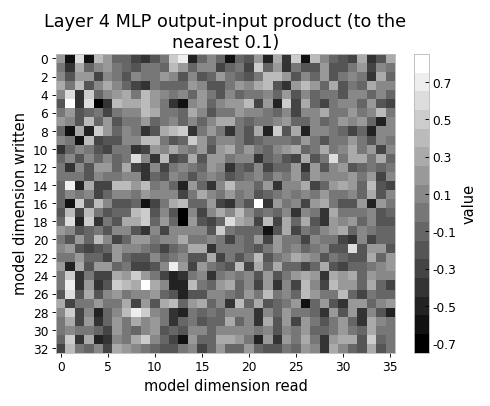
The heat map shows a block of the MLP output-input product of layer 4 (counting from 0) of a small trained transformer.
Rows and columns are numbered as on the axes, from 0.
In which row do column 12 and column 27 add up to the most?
0
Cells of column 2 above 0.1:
9
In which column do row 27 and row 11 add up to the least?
10
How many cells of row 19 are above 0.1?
5
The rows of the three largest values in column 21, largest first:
16, 1, 22
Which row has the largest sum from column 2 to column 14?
4
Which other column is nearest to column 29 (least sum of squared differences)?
20
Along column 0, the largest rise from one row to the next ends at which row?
27
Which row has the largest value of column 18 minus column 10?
18
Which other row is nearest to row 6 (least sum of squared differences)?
30
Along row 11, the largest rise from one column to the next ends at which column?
11
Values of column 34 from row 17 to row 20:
-0.2 -0.2 -0.1 -0.1
